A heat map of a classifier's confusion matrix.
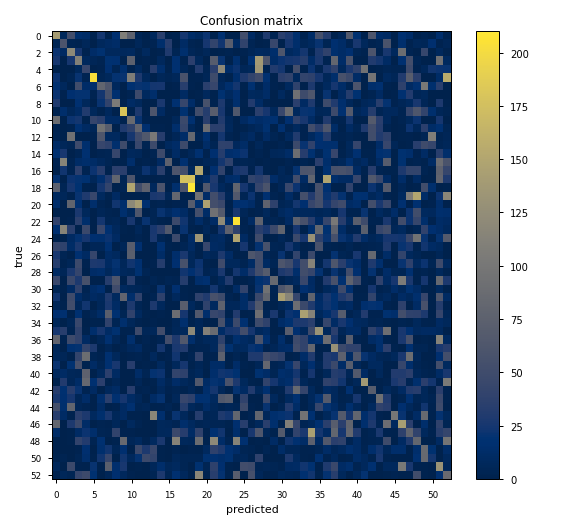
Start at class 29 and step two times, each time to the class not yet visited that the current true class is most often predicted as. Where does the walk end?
31
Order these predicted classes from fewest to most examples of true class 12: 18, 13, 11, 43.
43, 11, 18, 13
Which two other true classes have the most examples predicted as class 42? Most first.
5, 26
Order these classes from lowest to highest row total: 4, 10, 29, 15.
15, 10, 4, 29
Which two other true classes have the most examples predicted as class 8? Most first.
17, 29
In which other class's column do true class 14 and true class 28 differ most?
32
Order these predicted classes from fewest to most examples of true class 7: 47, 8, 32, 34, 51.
51, 8, 47, 34, 32
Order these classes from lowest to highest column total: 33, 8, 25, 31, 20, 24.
25, 8, 20, 31, 33, 24
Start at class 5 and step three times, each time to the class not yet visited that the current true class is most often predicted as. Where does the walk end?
48
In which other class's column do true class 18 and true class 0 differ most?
9
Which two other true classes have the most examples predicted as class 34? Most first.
47, 24
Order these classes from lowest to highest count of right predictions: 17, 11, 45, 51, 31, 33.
11, 45, 31, 51, 33, 17
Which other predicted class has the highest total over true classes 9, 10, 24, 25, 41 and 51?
19
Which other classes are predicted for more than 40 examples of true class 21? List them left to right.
11, 19, 22, 48
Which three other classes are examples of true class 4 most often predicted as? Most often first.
27, 22, 41
